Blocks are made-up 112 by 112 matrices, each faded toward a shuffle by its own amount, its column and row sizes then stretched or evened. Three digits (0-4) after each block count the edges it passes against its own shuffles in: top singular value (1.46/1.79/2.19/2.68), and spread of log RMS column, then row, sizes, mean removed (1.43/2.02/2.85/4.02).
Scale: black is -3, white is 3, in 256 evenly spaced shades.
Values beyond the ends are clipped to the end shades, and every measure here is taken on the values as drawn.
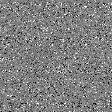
0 0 2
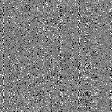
3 3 1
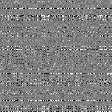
4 1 4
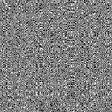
4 2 0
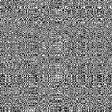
4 2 3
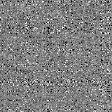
1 2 3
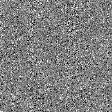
0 2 0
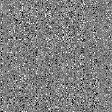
1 3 1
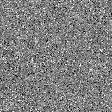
0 0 0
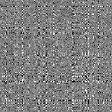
4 3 3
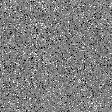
1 1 0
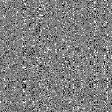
3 3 1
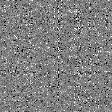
2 2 1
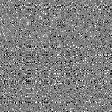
4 0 2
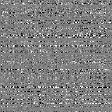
3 2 4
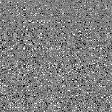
2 1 3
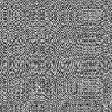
4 2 2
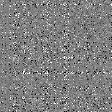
0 3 3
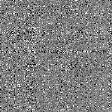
0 3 3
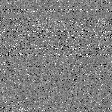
0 0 3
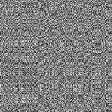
4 2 2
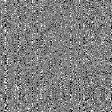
3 3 1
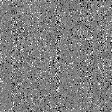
2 3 1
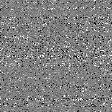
0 2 3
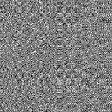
4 1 1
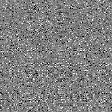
3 1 2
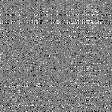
3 1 3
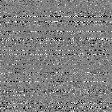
2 1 4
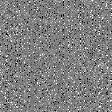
2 3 0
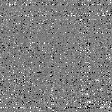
0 2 3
